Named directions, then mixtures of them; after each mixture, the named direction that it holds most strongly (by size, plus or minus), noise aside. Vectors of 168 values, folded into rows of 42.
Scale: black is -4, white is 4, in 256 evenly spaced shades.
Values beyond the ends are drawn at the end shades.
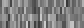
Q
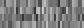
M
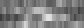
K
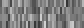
Q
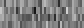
M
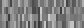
Q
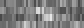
K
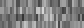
M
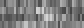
M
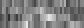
K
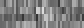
M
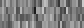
M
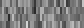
Q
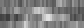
K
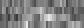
K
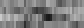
K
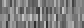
Q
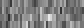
Q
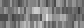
K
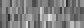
Q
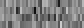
M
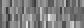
Q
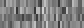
M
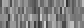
Q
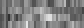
K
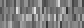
M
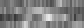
K
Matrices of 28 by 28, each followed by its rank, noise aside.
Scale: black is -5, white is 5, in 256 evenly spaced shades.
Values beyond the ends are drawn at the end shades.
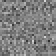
six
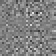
four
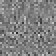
six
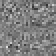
six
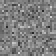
six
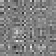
three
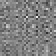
three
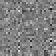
four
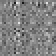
three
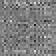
three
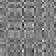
two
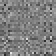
four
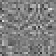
four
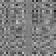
three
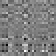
two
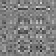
two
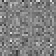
four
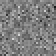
six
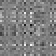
two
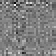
four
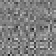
three
